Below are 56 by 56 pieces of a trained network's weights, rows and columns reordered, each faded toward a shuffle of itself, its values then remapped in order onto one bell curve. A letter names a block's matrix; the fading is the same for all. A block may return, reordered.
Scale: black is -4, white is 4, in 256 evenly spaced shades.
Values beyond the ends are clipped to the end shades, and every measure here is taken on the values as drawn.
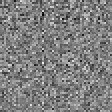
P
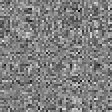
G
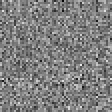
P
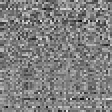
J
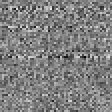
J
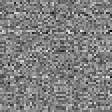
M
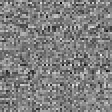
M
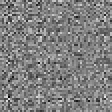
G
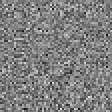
M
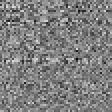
M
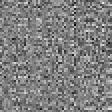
G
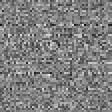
J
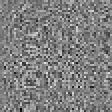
G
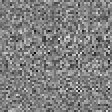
P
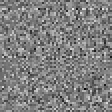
M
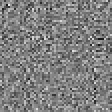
P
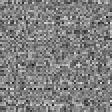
J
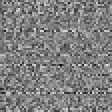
J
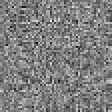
G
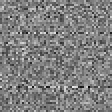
J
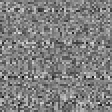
J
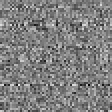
J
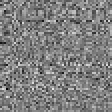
M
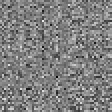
G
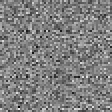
M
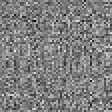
P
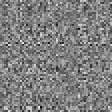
G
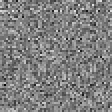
M
